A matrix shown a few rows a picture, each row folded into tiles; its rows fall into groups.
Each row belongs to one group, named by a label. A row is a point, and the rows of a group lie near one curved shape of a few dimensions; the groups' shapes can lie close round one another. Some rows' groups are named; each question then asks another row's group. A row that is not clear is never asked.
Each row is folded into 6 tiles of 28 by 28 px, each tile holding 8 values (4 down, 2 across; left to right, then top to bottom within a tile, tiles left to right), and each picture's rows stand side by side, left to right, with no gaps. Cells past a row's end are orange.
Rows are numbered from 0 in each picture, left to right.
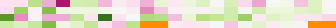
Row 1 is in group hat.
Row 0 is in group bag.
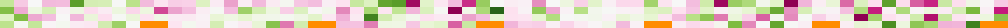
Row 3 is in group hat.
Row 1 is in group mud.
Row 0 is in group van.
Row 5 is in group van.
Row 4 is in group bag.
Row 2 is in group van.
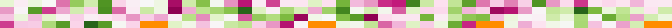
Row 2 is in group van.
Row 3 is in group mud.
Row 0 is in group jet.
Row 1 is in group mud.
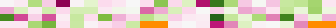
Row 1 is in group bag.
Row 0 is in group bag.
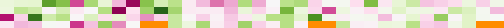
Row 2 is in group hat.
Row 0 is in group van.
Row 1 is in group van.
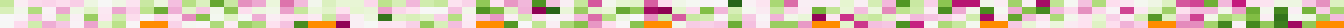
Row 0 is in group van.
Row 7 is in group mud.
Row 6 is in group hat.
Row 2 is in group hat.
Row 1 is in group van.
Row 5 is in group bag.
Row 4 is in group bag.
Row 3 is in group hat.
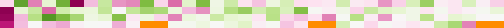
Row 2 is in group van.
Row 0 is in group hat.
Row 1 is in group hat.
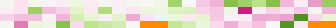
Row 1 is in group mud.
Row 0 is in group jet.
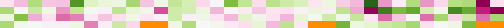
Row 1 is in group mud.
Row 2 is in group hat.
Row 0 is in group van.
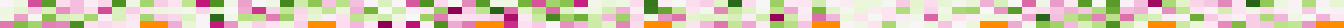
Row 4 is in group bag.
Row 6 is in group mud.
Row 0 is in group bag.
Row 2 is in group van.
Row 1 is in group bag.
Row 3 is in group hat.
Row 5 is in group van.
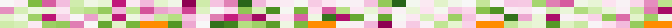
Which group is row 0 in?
bag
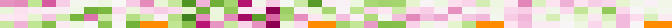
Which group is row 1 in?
mud
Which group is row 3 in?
mud
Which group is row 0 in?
mud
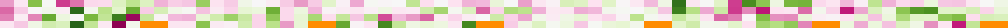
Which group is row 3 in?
mud
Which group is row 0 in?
mud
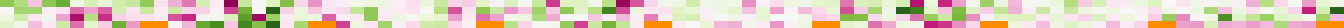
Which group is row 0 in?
mud
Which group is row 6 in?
mud
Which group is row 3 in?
bag
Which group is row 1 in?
mud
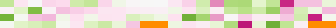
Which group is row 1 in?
bag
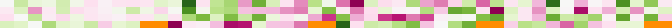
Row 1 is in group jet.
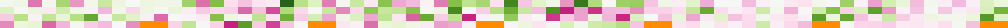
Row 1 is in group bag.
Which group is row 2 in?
mud
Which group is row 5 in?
hat
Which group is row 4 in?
hat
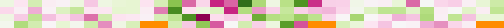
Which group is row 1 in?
van
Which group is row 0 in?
van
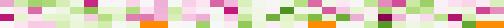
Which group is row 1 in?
van
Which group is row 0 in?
hat
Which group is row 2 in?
bag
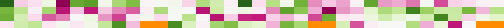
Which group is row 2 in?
mud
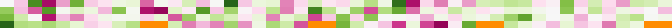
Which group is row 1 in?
bag
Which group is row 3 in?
mud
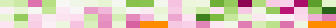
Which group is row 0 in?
mud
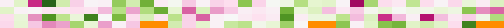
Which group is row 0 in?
bag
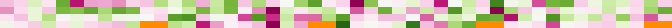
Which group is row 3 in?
bag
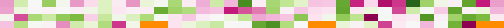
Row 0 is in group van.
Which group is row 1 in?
mud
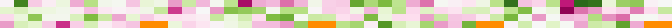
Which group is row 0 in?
jet
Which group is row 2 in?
van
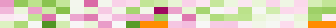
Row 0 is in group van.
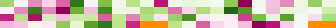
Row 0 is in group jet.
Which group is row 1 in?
mud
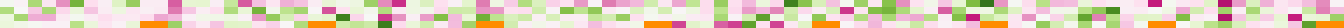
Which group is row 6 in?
mud
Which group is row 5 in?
mud
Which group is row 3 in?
mud
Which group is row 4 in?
bag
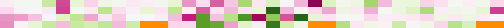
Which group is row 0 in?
mud
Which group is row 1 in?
mud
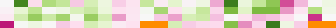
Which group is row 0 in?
jet
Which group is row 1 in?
bag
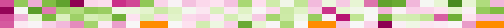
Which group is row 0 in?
hat
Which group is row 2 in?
bag
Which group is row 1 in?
van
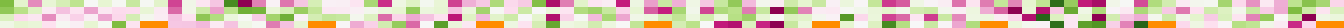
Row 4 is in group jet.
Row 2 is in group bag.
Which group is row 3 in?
bag
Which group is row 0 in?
mud
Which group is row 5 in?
bag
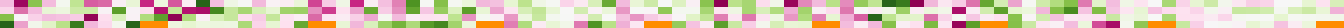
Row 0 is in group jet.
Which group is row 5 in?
van
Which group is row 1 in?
hat
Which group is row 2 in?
jet
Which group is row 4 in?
bag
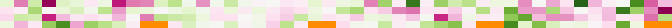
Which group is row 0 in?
bag
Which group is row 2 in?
mud
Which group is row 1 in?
mud
